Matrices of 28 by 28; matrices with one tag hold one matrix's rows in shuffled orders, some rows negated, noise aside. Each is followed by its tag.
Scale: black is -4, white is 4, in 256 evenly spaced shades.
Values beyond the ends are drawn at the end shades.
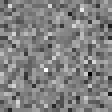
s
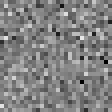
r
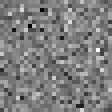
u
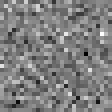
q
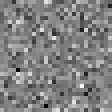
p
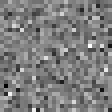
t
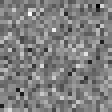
u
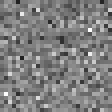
t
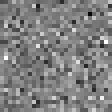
t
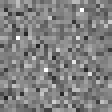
p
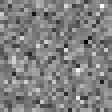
q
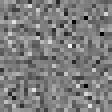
q
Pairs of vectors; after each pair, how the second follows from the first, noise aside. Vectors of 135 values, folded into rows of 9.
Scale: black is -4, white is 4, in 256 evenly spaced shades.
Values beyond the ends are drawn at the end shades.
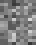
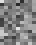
wrapped around, negated.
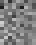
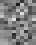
wrapped around, negated.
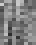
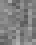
reversed, shrunk.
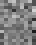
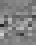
reversed, partly zeroed.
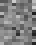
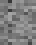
wrapped around, shrunk.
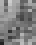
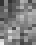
negated.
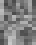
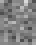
reversed, partly zeroed.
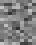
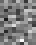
wrapped around, negated.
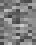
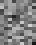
wrapped around, negated.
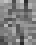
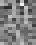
wrapped around, negated.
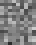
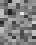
wrapped around, negated.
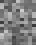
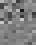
negated, partly zeroed.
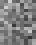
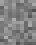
wrapped around, shrunk.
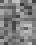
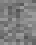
wrapped around, shrunk.
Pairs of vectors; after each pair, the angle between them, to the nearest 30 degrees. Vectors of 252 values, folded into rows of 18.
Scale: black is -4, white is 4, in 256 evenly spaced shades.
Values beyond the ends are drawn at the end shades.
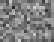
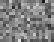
30 degrees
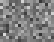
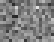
90 degrees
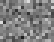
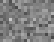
90 degrees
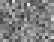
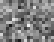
60 degrees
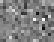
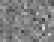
150 degrees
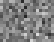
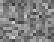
90 degrees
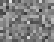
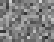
30 degrees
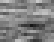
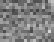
120 degrees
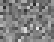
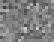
30 degrees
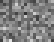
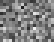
30 degrees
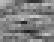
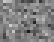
60 degrees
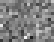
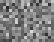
60 degrees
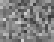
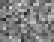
150 degrees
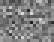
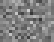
150 degrees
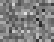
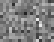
150 degrees
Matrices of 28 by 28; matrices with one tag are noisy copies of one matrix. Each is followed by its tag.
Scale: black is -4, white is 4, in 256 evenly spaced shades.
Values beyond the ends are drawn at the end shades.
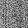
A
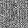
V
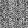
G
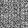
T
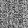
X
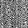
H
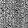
A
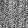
G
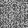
T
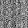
H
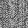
G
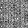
T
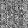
X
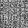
T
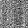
A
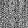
G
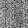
A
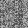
X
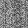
A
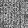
T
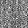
H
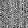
G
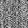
H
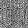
V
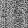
A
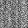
H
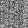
X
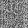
X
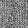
V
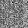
X
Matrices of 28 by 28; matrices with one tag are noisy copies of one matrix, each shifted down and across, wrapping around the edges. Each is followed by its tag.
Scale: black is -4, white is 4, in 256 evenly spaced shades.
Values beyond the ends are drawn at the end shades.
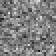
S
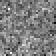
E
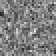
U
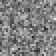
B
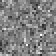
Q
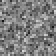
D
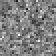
Q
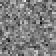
S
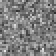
U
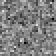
U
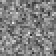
S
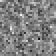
Q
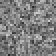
E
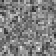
U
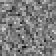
S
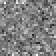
S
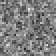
Q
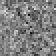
S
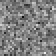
E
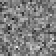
S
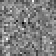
U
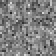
U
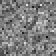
E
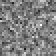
S
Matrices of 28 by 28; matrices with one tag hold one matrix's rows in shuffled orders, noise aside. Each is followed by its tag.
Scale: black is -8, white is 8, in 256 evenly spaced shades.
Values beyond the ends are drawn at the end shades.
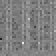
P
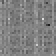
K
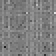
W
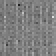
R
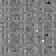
K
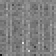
P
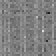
K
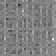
R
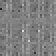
P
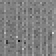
R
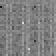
P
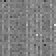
W
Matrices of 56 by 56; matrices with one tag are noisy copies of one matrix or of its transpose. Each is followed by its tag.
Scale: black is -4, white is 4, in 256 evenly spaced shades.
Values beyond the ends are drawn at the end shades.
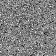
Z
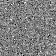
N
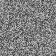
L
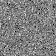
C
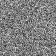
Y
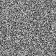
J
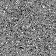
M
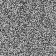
C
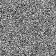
Z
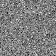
N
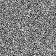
L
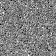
M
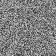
J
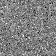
J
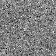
M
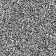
M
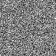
Z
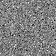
J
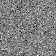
Z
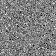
M
